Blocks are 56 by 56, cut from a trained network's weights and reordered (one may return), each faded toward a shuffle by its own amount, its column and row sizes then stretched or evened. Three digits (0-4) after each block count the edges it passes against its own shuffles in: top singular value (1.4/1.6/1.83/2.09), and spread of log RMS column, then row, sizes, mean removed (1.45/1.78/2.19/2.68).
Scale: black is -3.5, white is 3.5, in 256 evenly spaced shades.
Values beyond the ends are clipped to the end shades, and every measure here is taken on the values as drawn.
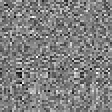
4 0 2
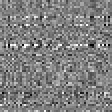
4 0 4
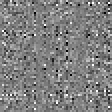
1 4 2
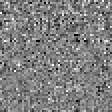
1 0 3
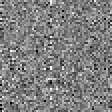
2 2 0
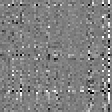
4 4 2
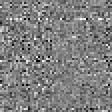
2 2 3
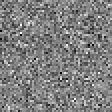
2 0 1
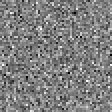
0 0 1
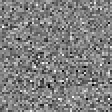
0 0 2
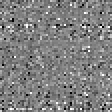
0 2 4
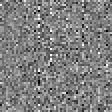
3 3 0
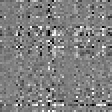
4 4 4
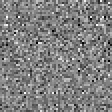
0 1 3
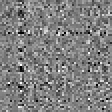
3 3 3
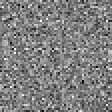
1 0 2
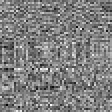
4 0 2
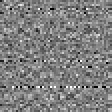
3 0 3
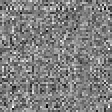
3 2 0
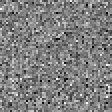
1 2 1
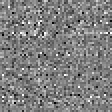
0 1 3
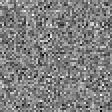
1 0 1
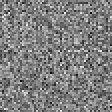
3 0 0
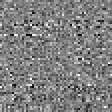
3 1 4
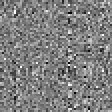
2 3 0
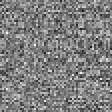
4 2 0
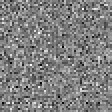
0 0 1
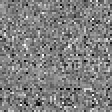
1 2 3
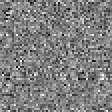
2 0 4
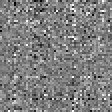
1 3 3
